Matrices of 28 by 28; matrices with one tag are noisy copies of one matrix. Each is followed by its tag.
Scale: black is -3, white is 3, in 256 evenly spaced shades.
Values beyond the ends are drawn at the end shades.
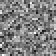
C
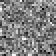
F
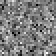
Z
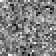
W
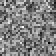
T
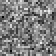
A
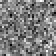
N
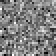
F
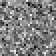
Z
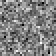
A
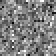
N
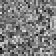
C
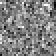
T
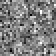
A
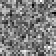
N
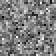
A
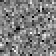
C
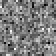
N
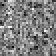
Z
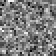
Z
